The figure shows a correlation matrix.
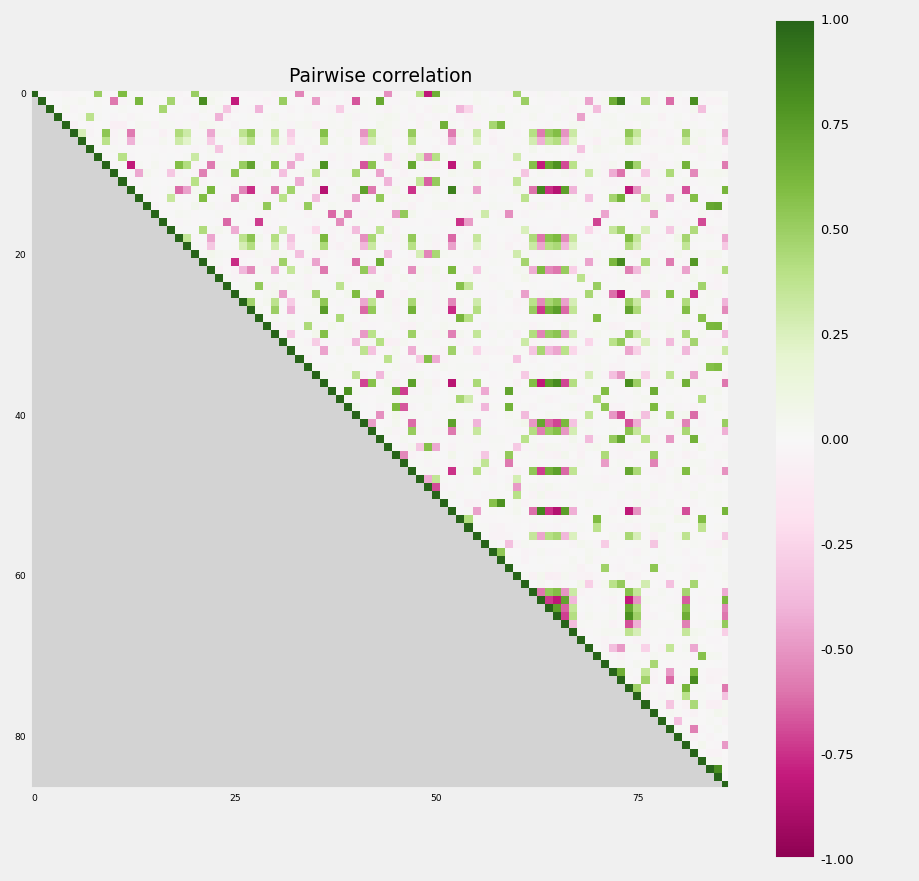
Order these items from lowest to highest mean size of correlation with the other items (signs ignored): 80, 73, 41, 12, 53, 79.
80, 53, 79, 73, 41, 12
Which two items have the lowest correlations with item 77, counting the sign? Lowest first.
46, 15
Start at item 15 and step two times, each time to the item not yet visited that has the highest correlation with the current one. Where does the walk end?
56
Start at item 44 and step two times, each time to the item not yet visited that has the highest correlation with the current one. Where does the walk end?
33
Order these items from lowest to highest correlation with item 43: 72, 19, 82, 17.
19, 17, 72, 82
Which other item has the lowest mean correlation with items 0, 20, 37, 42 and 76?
49
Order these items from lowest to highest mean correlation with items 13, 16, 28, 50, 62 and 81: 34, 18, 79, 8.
79, 34, 8, 18
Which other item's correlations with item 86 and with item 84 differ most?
85
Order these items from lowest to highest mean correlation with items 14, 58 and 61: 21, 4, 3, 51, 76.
3, 76, 21, 4, 51
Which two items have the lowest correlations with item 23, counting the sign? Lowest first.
3, 7
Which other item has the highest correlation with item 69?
25
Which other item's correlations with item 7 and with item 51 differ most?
58
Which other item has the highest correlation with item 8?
0
